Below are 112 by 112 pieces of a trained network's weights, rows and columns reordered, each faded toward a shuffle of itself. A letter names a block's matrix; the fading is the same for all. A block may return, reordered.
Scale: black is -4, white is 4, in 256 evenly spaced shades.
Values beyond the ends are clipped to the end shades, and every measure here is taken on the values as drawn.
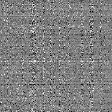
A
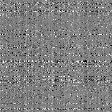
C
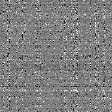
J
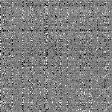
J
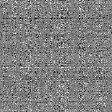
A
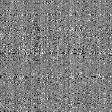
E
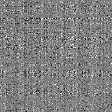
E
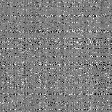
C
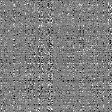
J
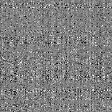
E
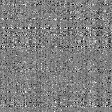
E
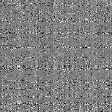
C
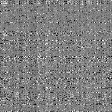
C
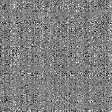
E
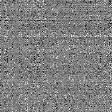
A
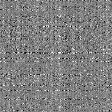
E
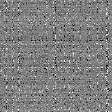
J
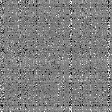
J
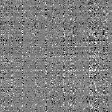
J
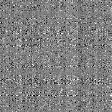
E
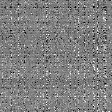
J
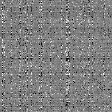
J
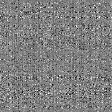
E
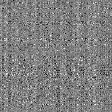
E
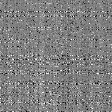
C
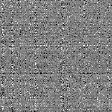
A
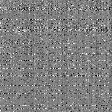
C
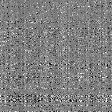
C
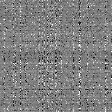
J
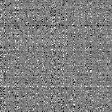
A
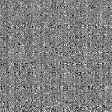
E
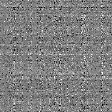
A
